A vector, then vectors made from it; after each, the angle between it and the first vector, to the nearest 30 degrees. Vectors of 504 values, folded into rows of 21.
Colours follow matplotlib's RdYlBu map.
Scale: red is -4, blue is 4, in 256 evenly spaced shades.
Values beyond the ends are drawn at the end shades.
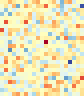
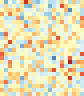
120 degrees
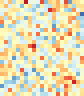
90 degrees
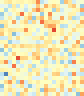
60 degrees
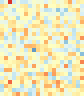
60 degrees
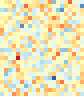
60 degrees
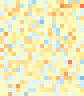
120 degrees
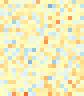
60 degrees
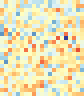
120 degrees
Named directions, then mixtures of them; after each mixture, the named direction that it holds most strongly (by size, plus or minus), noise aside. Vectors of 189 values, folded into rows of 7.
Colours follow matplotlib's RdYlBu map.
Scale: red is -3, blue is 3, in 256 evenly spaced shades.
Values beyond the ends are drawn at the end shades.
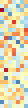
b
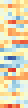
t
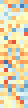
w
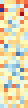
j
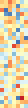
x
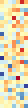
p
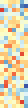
w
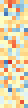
w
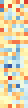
t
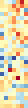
p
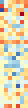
j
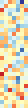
p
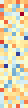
j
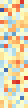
b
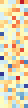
p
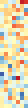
p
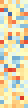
b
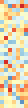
w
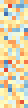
w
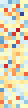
x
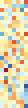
w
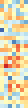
t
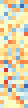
w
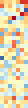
p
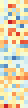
t
